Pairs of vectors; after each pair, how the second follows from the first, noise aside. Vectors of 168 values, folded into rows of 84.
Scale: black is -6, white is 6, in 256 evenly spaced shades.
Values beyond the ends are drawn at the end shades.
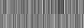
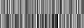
wrapped around, scaled up.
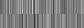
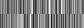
reversed, negated, scaled up.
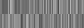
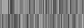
negated.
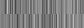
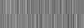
reversed, shrunk.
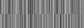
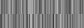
negated.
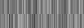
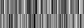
scaled up.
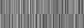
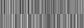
wrapped around.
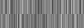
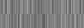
shrunk.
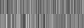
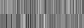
negated.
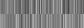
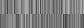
negated.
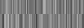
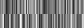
negated, scaled up.
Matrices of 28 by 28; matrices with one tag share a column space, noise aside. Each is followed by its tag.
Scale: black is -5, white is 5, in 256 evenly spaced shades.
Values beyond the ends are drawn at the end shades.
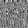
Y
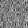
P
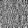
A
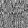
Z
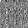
Y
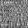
P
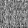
A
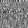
Y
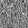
Z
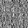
P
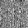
Y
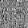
Y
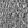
Z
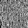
P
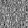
P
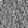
A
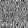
P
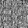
A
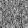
A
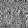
Y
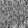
A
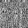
Y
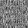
A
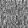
A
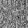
A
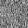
P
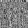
Y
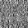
P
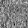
P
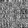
Y
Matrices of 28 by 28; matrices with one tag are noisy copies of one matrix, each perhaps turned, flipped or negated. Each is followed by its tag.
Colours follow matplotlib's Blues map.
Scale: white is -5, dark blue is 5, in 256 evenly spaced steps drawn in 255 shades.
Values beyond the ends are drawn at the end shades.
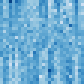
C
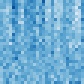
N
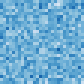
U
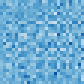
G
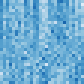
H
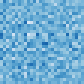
G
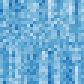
C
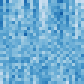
H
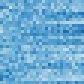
N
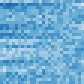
N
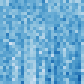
N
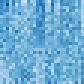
H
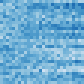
N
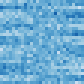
C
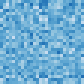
U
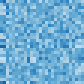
U
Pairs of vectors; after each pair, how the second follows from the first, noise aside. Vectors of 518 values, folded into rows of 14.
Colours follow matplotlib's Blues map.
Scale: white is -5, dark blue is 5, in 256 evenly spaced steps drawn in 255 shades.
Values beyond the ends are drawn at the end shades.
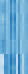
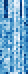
wrapped around, negated, scaled up.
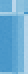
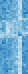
wrapped around.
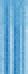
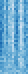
reversed, negated.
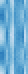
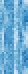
reversed.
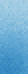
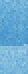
wrapped around, shrunk.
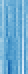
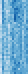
wrapped around.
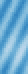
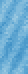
negated, shrunk.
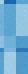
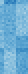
shrunk.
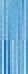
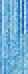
reversed.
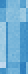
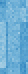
shrunk.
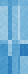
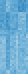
wrapped around, shrunk.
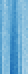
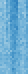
reversed, shrunk.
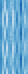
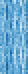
reversed.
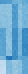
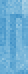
reversed, shrunk.
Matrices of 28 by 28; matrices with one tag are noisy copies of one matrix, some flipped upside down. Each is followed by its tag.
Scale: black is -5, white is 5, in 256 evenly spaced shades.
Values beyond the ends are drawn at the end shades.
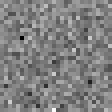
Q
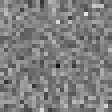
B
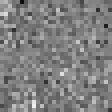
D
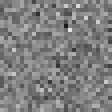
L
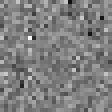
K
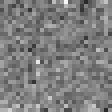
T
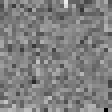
T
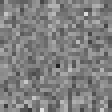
B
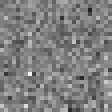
K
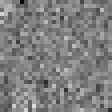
D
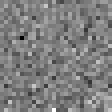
Q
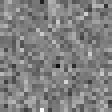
B
